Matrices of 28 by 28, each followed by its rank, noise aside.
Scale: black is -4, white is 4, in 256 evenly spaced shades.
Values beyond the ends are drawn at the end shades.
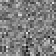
seven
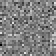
eight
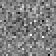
seven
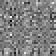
four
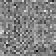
eight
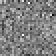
six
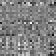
four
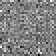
seven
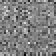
five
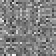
seven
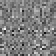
four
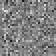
eight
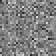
six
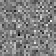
six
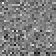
five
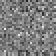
five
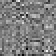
five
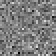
seven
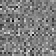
six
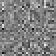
four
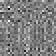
four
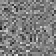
six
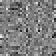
four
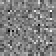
five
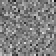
seven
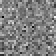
five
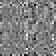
four
